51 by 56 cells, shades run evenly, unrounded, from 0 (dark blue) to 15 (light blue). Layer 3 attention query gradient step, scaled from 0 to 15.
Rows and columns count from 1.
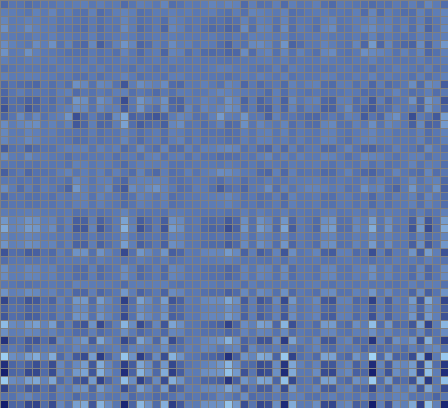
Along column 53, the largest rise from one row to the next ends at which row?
48
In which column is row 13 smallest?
16
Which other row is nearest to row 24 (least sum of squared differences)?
23
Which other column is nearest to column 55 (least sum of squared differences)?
39
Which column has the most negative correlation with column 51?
32
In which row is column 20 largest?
24
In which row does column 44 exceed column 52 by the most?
15
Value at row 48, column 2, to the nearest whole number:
9
